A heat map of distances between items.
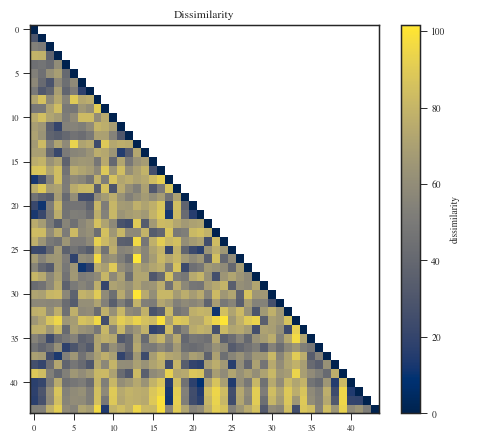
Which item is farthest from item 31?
13
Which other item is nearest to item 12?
22
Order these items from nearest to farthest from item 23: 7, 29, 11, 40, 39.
7, 39, 29, 11, 40
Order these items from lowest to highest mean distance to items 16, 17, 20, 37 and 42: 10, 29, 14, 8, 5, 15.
29, 5, 14, 15, 8, 10
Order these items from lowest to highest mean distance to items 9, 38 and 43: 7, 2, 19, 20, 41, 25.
25, 20, 41, 7, 19, 2
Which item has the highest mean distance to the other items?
33
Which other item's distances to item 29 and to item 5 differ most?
26
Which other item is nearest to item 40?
21
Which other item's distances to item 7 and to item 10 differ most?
27
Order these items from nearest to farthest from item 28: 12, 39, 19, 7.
12, 19, 7, 39
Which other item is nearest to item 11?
14
